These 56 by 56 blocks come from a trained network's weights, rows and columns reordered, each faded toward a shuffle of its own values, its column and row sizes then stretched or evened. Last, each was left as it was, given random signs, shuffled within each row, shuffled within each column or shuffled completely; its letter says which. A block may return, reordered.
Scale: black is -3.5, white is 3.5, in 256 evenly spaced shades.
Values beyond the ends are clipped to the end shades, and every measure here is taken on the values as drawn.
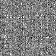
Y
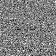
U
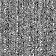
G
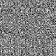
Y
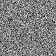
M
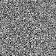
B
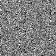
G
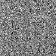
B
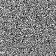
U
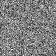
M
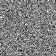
U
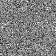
U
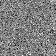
M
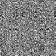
Y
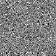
Y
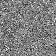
M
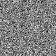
U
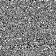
U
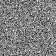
M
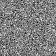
M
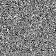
U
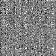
Y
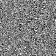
G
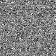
U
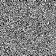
U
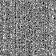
G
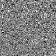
Y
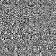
Y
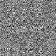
Y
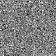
U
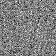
M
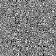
Y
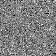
U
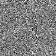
B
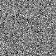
B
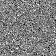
M
